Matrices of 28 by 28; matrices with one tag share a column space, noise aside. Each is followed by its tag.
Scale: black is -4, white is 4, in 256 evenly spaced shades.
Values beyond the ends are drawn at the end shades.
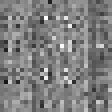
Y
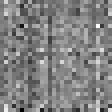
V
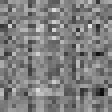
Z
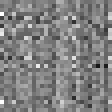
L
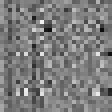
Z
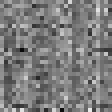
V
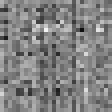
Z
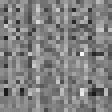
Z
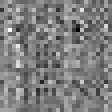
Z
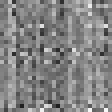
V
